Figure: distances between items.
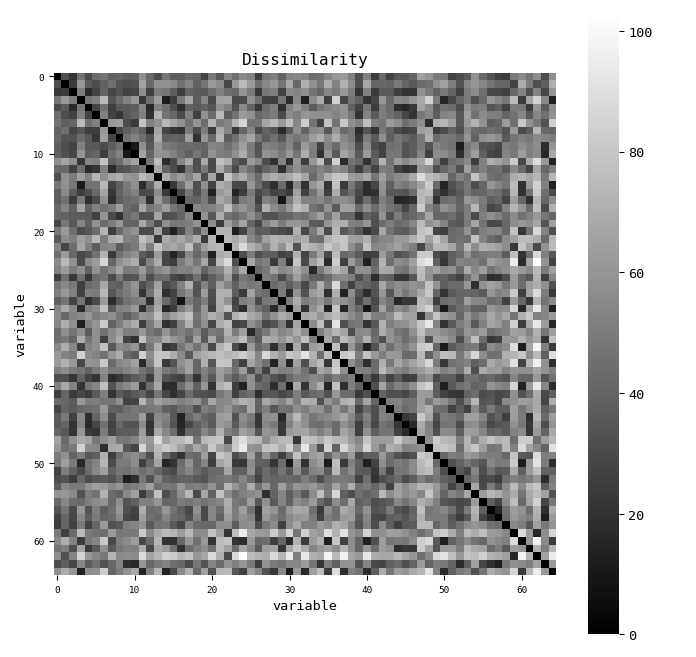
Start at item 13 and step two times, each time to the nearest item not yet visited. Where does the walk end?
19
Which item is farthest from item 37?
62
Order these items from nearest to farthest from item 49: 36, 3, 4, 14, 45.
45, 4, 14, 3, 36
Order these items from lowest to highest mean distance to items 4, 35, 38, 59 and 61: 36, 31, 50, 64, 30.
50, 30, 64, 31, 36
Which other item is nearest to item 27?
54
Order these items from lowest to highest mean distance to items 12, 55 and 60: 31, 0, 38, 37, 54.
37, 0, 54, 38, 31
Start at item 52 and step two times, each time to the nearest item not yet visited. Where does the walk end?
10
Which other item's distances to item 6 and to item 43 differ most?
48
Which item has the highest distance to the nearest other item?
36
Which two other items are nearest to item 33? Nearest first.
25, 38
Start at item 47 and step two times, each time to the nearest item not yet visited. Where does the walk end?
22
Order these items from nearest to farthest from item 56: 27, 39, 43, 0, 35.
0, 39, 43, 35, 27
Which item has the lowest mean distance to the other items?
41
